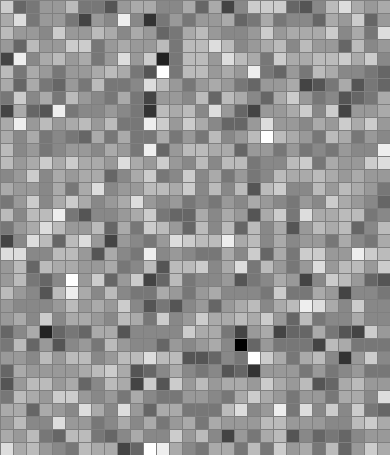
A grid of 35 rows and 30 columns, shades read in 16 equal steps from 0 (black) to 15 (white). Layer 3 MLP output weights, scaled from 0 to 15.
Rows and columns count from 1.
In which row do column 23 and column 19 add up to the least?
27
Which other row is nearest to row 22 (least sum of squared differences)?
16
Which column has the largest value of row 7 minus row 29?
12
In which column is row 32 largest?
22
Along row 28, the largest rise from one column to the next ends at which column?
20
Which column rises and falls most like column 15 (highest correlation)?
17
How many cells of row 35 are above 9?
17
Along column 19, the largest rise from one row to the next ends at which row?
28
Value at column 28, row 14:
10
